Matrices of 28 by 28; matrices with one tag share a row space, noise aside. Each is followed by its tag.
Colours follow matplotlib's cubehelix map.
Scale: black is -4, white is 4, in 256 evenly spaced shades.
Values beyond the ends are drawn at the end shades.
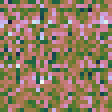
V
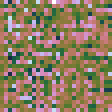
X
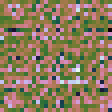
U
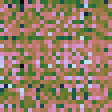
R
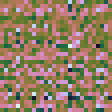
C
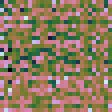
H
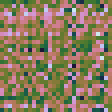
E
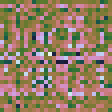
C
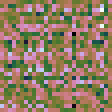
E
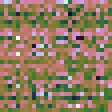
C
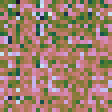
V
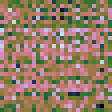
U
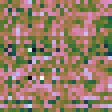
X
